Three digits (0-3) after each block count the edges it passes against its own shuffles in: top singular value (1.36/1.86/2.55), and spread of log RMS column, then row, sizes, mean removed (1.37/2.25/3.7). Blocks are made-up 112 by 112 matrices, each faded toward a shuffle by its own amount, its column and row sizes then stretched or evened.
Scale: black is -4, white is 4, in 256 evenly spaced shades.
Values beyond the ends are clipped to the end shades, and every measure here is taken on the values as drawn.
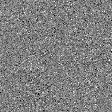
0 1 0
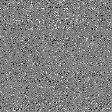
0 1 2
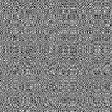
3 0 2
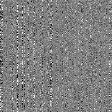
2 3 0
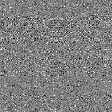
2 0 2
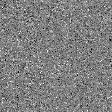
0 1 1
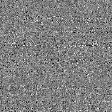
0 1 2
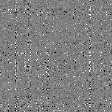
2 2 2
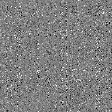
0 2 1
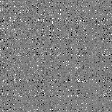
0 2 2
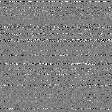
1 1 3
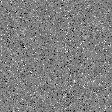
0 1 0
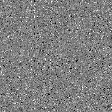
0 1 1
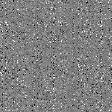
0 2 1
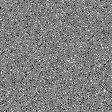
0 0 0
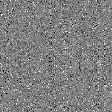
2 1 0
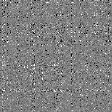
0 2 2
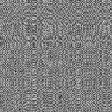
3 2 1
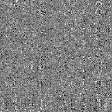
2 2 1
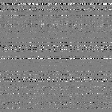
3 1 3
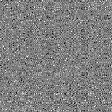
3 0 1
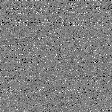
1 0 2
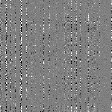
3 3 1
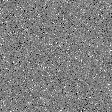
0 0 0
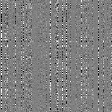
3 3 1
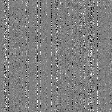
2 3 0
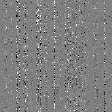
2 3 0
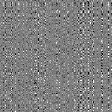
3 3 1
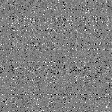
2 1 2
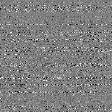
0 1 3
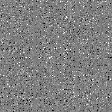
0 2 1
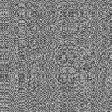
3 1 1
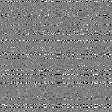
3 1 3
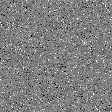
0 0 0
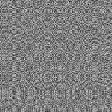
3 1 1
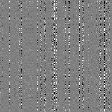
3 3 1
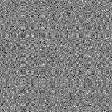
3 0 1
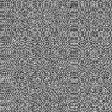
3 0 2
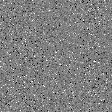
0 1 0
